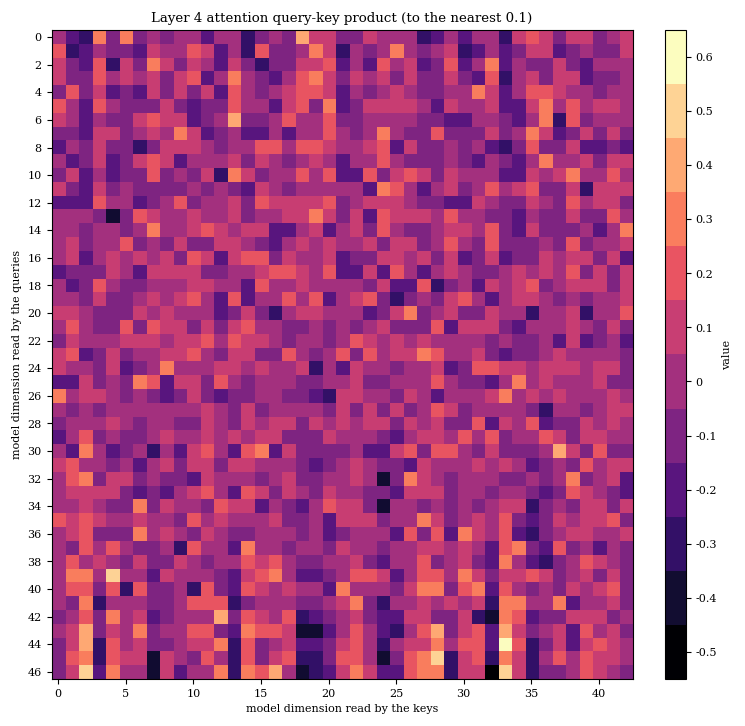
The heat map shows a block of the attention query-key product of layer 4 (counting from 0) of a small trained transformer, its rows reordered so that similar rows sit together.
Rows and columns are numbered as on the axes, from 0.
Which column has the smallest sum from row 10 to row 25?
2
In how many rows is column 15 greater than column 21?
24
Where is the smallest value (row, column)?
46, 32
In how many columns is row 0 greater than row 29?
12
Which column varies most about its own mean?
33
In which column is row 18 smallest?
28
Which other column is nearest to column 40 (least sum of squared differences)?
17
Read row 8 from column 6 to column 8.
-0.3 -0.1 0.1
